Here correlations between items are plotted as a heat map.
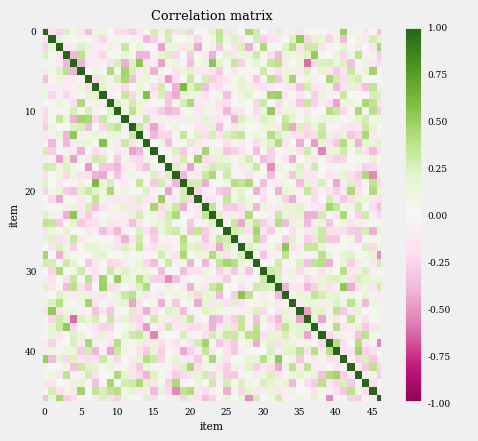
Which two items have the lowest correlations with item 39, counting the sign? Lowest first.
46, 29
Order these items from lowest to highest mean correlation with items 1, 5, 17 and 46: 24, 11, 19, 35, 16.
19, 16, 24, 11, 35
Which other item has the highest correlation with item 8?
14
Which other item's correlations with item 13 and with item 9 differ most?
4
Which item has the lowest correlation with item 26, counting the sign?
11
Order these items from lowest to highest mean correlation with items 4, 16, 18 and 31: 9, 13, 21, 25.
9, 25, 21, 13
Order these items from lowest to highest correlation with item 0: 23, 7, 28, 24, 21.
21, 7, 23, 24, 28
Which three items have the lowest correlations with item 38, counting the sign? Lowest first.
15, 36, 43
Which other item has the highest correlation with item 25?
29
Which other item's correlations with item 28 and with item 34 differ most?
2
